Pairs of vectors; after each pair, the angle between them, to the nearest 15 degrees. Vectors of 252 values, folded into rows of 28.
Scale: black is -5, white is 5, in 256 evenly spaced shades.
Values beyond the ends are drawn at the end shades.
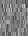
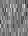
45 degrees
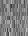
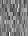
45 degrees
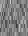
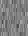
60 degrees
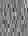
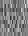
30 degrees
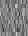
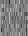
75 degrees
